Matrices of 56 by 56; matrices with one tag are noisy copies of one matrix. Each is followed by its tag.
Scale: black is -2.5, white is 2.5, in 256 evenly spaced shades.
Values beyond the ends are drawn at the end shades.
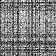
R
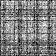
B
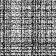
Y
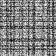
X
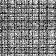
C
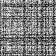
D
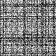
D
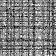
X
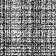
Y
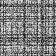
D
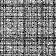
D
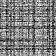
X
